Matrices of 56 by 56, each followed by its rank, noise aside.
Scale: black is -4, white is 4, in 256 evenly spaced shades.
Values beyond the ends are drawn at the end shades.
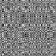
three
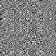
five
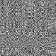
six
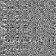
four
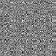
six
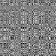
four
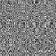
four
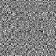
five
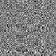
five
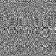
five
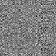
five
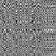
four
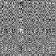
three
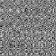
five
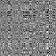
three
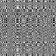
three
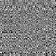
five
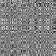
four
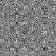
six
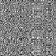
six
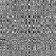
three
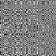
three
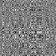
four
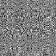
six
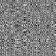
four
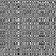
three
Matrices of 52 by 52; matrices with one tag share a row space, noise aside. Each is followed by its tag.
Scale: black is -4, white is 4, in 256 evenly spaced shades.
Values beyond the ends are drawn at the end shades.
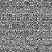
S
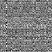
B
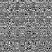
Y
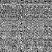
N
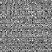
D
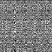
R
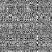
S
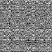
Y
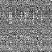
S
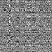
Y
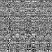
Y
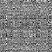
B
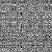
N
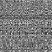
D
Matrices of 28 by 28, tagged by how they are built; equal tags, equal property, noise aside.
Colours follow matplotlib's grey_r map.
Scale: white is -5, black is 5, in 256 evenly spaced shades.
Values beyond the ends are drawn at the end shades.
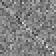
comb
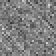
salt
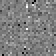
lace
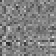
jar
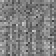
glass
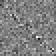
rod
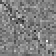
rod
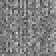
glass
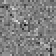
rod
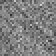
salt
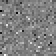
lace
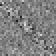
rod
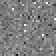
lace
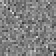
comb
